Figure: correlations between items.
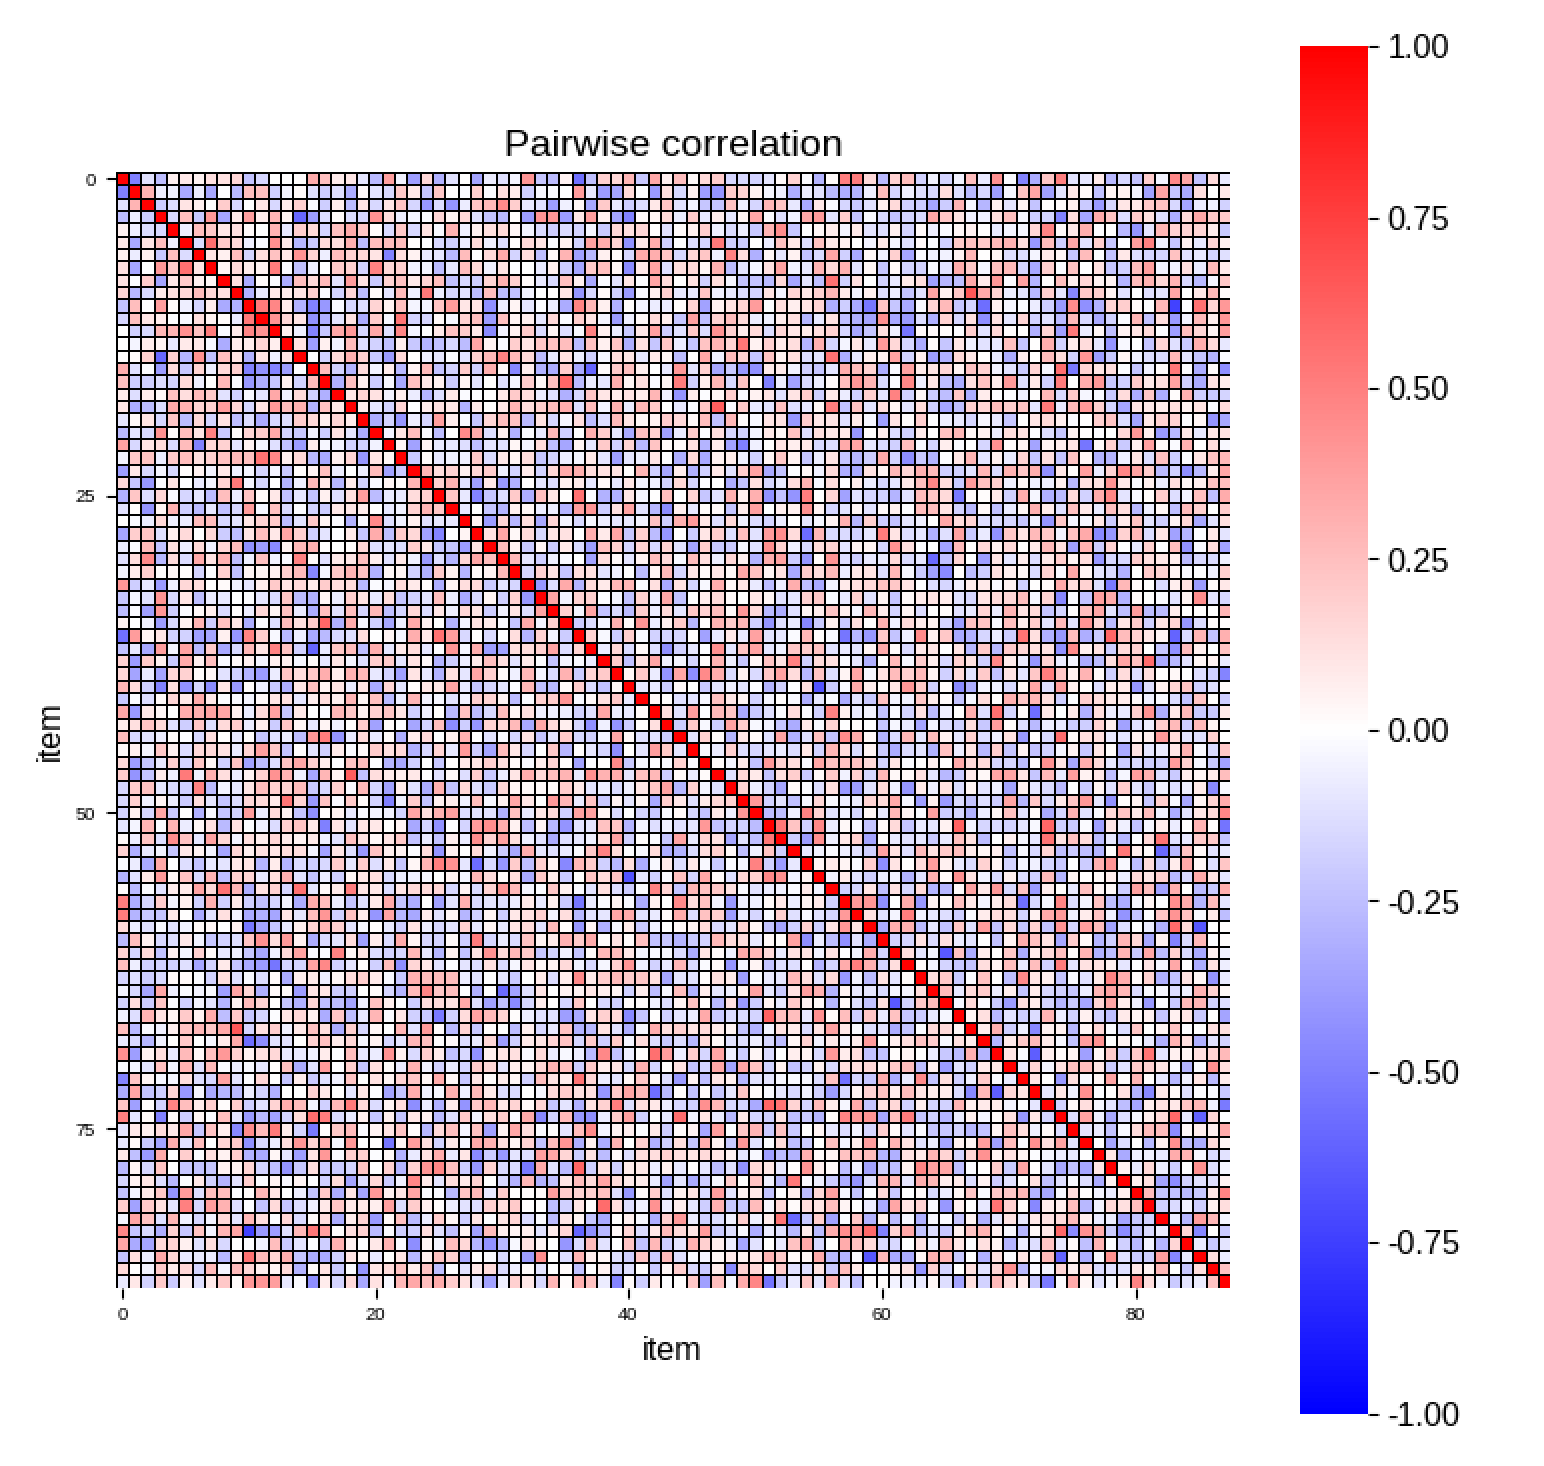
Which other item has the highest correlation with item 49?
13
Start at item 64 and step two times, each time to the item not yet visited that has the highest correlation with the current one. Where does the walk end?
9
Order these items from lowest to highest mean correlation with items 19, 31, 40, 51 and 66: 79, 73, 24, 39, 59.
24, 79, 59, 39, 73
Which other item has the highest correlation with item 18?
47
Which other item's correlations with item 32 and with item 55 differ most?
40
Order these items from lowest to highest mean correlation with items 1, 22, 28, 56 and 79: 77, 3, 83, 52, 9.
77, 83, 3, 9, 52
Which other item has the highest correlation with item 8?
56
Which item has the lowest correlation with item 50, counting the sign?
15
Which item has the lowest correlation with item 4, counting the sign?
80
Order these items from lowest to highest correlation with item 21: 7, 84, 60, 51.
60, 51, 7, 84
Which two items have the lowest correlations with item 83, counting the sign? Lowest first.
10, 36
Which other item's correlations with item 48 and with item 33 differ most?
6
